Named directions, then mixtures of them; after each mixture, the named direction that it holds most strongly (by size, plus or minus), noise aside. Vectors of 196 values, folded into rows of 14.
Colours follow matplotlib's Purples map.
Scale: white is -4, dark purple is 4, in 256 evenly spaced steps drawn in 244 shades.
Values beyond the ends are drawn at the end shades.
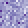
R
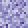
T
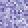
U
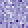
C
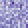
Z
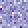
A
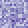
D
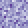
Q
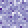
A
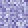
D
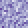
Q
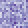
D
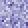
Z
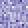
C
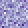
Q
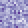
U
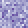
D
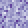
Q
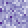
R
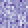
C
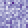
Z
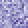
D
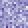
U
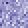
R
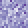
T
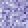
R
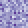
U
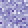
U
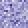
Q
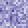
R
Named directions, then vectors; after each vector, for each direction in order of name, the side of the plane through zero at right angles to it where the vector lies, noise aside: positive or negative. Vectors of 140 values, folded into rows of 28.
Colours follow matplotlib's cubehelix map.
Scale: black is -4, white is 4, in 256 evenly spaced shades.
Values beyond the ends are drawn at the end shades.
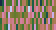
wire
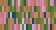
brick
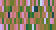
positive, negative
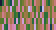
positive, positive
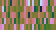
positive, negative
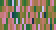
positive, positive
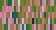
positive, positive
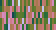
positive, positive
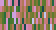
negative, negative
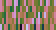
negative, negative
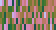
negative, negative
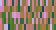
negative, negative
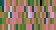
negative, positive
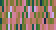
negative, positive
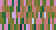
negative, negative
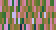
negative, negative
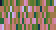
negative, positive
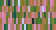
positive, positive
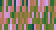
positive, positive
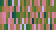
positive, positive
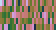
negative, negative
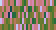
positive, negative
